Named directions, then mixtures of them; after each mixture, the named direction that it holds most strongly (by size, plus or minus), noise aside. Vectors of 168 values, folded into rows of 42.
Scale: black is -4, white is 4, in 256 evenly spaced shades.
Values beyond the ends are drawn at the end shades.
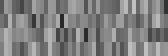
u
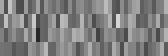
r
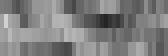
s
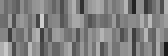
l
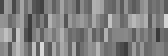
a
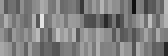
l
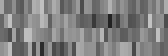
a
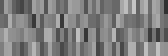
u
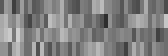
a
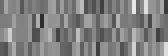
l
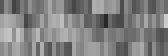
s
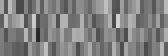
r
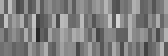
r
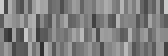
r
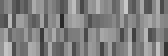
l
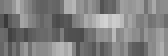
s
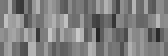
r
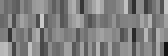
l
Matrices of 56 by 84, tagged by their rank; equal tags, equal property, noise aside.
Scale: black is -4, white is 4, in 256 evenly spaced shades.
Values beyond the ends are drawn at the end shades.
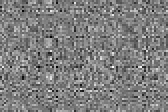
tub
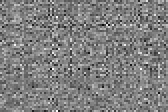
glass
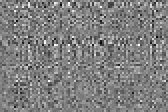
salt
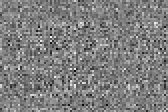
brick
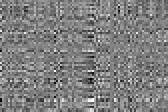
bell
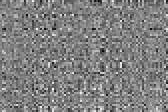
glass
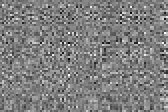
tub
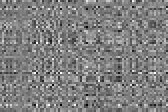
bell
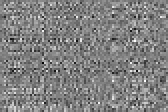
salt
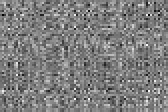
tub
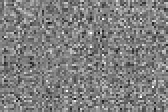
brick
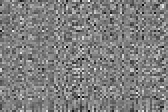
salt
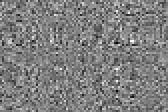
glass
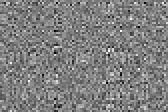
glass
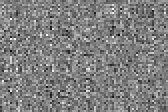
brick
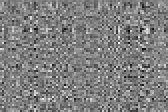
tub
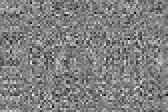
tub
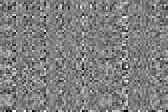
bell
